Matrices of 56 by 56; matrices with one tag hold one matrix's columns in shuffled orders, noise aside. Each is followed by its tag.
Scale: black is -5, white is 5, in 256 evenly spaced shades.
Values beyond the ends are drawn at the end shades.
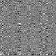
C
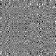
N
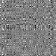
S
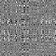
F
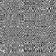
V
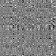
S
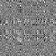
F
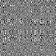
F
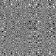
N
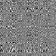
V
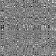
S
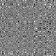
N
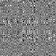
F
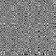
C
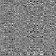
C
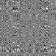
V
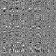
V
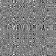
S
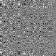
N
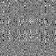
F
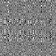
F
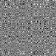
N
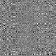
C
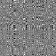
S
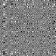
N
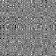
S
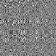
F
